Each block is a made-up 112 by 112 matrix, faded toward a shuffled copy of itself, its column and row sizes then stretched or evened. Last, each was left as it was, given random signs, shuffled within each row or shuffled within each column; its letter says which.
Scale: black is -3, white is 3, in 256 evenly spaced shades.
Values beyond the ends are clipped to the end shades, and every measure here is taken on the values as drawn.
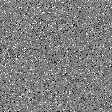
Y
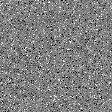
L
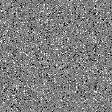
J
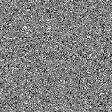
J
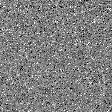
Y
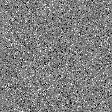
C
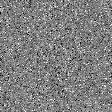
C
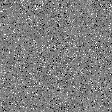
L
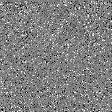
L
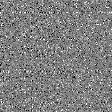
J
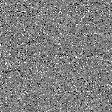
J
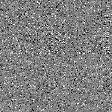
J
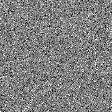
C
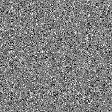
J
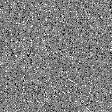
J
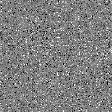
J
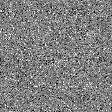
Y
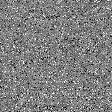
Y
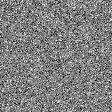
Y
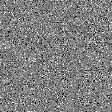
J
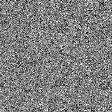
L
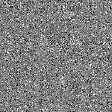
J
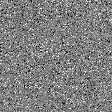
Y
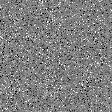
C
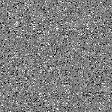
J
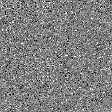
J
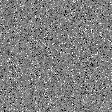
C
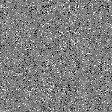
J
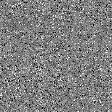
L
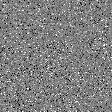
Y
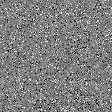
L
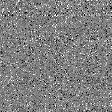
J
